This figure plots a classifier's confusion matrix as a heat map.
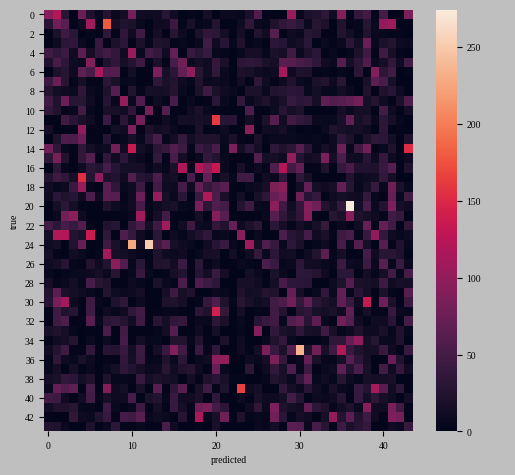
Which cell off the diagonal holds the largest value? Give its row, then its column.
20, 36
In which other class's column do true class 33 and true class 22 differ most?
14
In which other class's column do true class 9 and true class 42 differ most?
18
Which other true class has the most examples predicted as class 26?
35
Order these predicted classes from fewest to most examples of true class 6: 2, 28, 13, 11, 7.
11, 2, 7, 13, 28
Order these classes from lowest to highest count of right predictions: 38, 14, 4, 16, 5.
38, 14, 4, 5, 16
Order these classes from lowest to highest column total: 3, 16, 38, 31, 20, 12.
12, 3, 16, 31, 38, 20
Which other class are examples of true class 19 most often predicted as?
13
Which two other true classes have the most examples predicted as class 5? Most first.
23, 1
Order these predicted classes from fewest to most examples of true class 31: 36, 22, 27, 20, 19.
22, 19, 27, 36, 20
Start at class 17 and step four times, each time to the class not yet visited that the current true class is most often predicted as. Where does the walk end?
24
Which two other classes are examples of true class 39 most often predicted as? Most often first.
23, 7
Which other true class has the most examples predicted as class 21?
36
